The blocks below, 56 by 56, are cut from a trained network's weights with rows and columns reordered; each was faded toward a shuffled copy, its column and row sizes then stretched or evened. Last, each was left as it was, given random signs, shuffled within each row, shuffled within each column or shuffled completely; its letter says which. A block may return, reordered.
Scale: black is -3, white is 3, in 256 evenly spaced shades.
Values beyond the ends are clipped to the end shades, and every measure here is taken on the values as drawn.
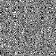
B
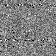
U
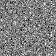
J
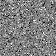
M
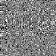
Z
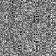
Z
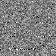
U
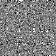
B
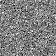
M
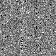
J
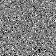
U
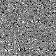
U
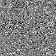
U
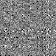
Z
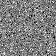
M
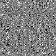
Z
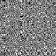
Z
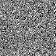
B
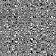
Z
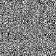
Z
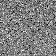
M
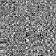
Z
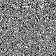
U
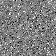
M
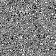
U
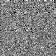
U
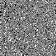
J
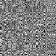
Z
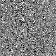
J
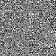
Z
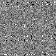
B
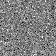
M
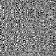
Z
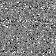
U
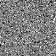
U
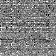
Z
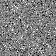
M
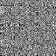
Z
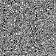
J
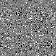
B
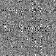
B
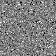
U
